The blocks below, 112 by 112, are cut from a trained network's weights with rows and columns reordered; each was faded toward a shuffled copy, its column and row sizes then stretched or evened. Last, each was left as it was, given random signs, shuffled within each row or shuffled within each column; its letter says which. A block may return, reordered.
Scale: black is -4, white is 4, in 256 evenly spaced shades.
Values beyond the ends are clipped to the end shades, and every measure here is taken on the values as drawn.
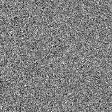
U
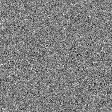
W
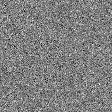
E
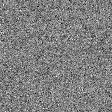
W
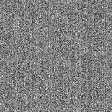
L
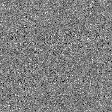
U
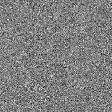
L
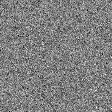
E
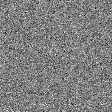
W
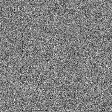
U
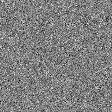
W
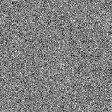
L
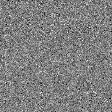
U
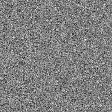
E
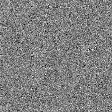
U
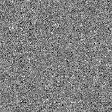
U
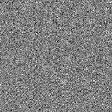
L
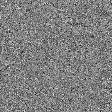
U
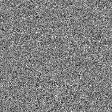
U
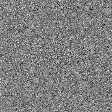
U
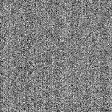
L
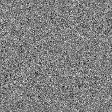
U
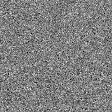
W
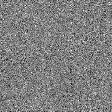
L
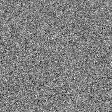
W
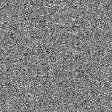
L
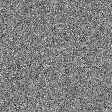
W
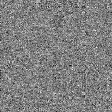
L
